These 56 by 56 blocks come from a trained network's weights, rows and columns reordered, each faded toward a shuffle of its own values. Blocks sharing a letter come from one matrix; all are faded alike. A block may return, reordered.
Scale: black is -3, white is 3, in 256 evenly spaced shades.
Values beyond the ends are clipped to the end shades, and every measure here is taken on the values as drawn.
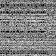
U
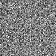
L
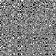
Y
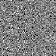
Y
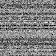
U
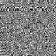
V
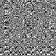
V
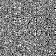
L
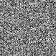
L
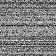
U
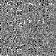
Y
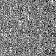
L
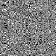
Y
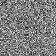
L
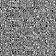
Y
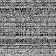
U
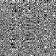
Y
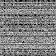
U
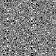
Y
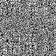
L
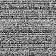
U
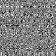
V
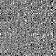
Y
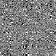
Y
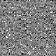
Y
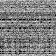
U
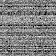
U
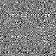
V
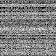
U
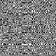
V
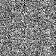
L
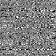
V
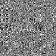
Y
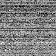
U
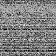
U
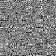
V
